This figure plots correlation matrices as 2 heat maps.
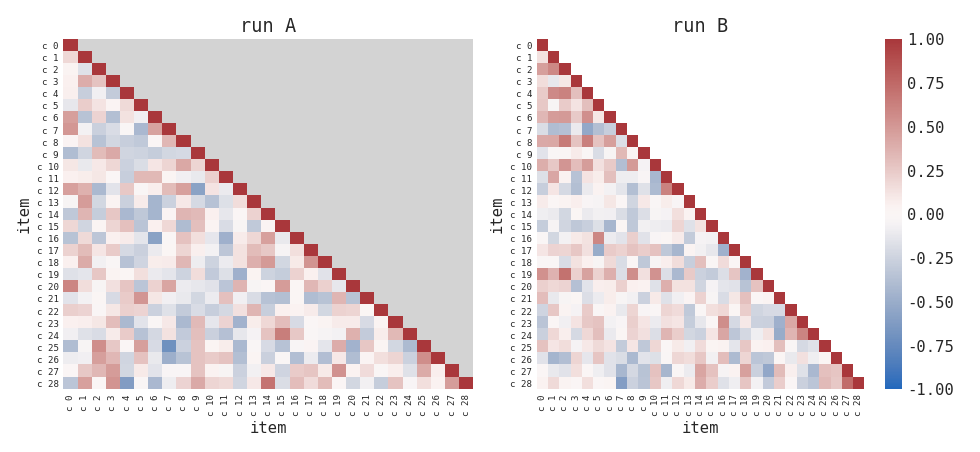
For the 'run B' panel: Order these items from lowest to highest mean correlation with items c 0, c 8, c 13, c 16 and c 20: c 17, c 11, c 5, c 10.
c 17, c 11, c 10, c 5
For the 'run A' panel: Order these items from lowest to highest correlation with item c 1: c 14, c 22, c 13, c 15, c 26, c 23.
c 15, c 26, c 23, c 22, c 14, c 13
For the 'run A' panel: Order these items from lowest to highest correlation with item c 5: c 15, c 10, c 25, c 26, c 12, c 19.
c 15, c 10, c 12, c 19, c 26, c 25
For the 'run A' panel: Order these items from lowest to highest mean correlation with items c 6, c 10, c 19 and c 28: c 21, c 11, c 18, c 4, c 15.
c 4, c 15, c 18, c 21, c 11
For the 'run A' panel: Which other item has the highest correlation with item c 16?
c 14
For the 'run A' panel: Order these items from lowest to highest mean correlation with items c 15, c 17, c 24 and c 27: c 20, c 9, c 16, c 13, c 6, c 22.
c 6, c 13, c 22, c 16, c 9, c 20
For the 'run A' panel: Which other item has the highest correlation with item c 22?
c 13
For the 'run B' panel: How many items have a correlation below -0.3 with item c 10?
3
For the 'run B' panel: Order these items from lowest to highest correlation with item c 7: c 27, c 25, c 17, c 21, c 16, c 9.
c 27, c 25, c 16, c 21, c 17, c 9
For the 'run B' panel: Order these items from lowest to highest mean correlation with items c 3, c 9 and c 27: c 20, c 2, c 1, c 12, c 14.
c 20, c 12, c 1, c 2, c 14
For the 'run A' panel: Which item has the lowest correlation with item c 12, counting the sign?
c 9
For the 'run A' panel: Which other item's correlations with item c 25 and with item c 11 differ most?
c 7
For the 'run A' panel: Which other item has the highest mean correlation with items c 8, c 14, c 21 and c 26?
c 28
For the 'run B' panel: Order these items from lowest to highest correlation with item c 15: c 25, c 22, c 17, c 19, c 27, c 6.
c 6, c 19, c 17, c 25, c 22, c 27
